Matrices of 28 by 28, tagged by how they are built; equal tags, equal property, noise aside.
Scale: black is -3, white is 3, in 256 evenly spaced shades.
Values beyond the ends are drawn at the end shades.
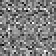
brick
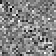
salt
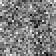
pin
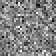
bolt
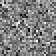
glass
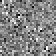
glass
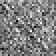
bolt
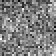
pin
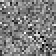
salt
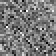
bolt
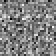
brick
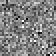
glass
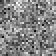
pin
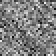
bolt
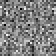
brick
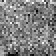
pin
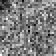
pin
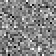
bolt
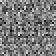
brick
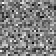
brick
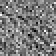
bolt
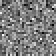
brick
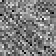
bolt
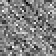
bolt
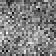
pin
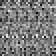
brick
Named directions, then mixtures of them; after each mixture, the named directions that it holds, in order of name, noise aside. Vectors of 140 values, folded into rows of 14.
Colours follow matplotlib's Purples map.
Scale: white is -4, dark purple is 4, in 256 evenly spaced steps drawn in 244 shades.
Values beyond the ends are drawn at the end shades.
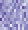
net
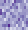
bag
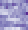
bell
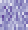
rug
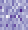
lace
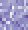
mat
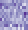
bell, net.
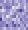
bell, lace, mat.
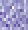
bag, lace, mat.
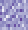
bag, lace, mat.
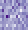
lace.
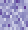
bag, lace.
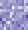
mat.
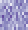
rug.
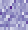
bag, lace, rug.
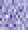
lace, net.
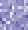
mat.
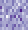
lace.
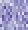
rug.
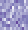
bag, mat.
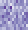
mat, rug.
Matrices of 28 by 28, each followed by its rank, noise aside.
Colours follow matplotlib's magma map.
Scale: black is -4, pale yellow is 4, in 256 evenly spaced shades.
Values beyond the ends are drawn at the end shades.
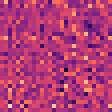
five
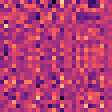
four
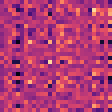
three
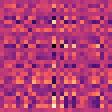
two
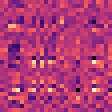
three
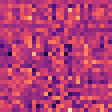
five
